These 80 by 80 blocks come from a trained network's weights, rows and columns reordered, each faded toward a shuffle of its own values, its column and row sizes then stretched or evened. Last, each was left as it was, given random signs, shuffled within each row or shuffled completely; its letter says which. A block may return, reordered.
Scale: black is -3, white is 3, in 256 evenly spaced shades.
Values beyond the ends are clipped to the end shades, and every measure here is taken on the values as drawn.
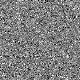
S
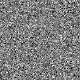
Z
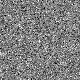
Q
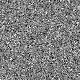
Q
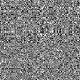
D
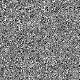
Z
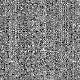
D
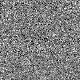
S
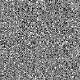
D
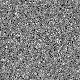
Q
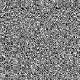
D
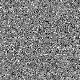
S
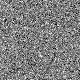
Q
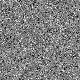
Q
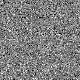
S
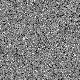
Q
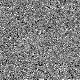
S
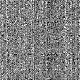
D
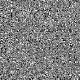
D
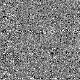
Z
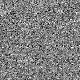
S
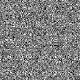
D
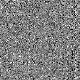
D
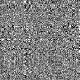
D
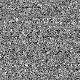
S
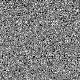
S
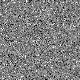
S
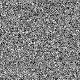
S
